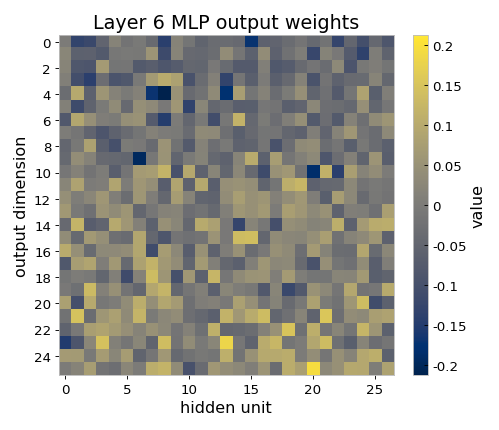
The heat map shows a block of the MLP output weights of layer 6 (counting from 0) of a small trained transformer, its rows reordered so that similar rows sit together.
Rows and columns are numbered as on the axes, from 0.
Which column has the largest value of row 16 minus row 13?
6
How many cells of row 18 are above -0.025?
21
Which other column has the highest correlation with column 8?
7
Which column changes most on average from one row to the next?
1
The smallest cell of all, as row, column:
4, 8
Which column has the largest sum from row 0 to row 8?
9
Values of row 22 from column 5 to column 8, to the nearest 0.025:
0.05 0.025 0.05 0.025
